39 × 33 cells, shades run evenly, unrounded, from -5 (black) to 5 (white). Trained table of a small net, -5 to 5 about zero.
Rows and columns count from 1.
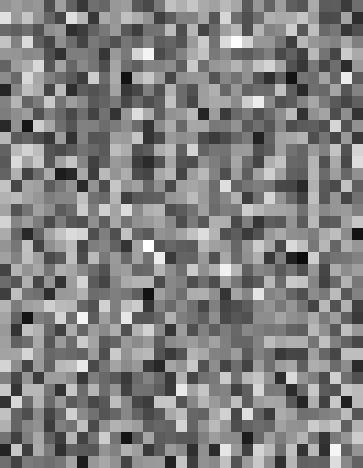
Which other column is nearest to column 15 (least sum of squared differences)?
9
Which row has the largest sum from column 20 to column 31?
4
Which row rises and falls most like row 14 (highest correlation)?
34
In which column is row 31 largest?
8
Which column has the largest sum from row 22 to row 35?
7
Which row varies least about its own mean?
29
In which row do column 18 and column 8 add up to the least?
39
